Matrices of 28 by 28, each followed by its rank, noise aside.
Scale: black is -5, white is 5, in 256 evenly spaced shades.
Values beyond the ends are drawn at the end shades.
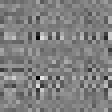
two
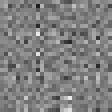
three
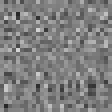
four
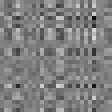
one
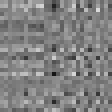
two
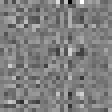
two
